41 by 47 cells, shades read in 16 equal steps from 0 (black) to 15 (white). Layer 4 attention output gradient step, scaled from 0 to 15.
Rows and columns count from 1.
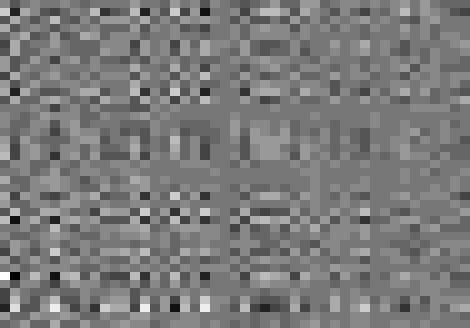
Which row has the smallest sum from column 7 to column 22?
2
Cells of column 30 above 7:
13
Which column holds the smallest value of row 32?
1
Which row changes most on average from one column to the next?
39
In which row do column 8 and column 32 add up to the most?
35
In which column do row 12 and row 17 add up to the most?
18
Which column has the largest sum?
14
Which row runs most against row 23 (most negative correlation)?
37
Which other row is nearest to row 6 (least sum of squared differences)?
7
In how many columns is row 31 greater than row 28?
20
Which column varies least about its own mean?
23
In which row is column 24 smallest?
29
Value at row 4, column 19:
5
